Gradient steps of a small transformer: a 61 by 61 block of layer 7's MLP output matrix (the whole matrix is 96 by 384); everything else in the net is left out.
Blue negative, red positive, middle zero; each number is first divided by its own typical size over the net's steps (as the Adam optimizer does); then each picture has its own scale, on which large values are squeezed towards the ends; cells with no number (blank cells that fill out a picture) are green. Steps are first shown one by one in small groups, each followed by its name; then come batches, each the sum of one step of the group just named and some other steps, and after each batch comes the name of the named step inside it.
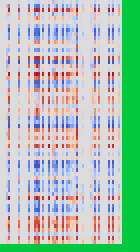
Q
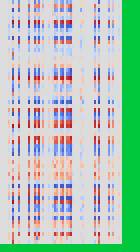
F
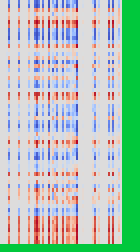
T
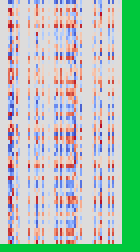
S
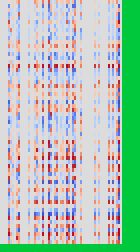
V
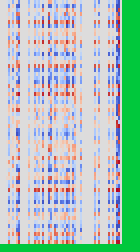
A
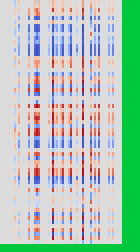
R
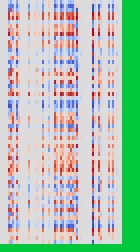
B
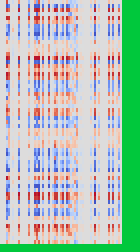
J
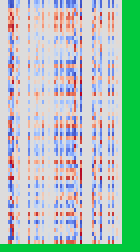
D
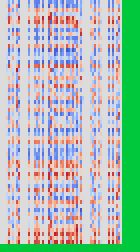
T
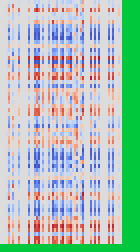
Q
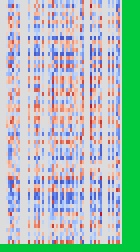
A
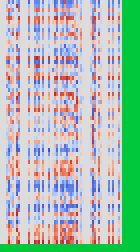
J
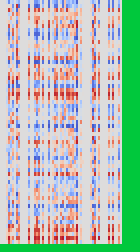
T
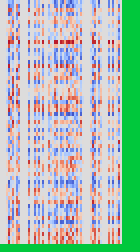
V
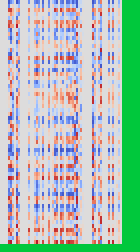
S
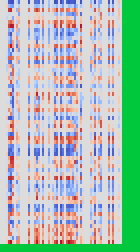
S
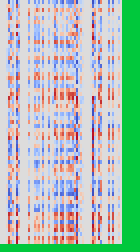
Q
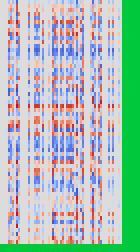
R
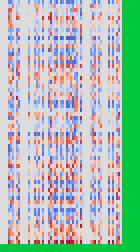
S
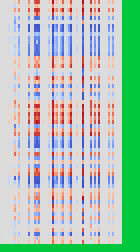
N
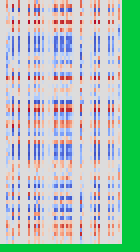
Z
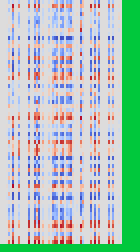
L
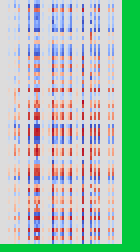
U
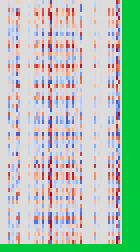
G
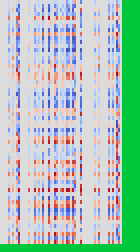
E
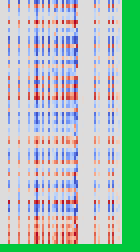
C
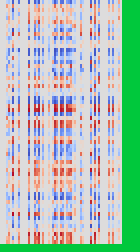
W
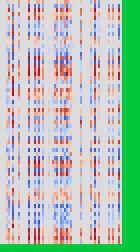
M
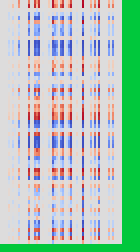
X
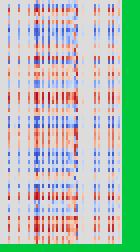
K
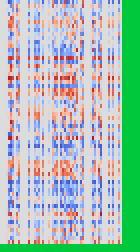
X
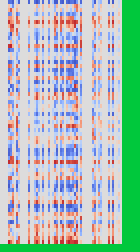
C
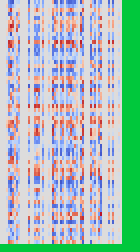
U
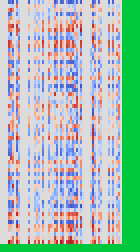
L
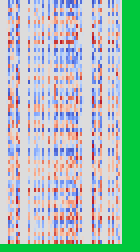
E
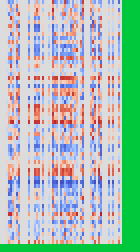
N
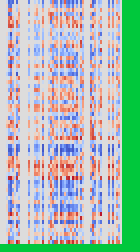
G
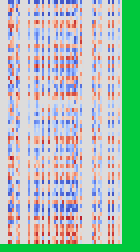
C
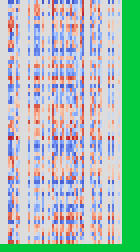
N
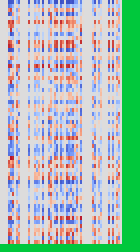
G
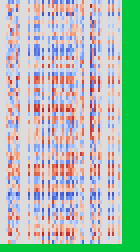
W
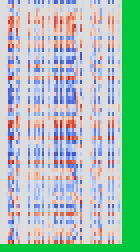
W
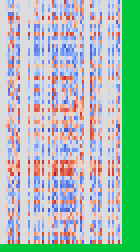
E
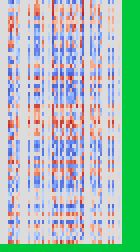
N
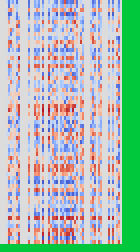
U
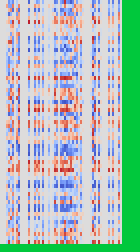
Z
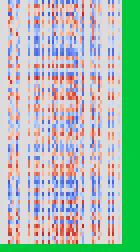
C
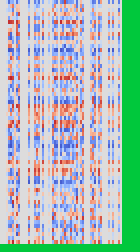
U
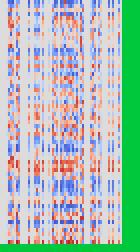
U
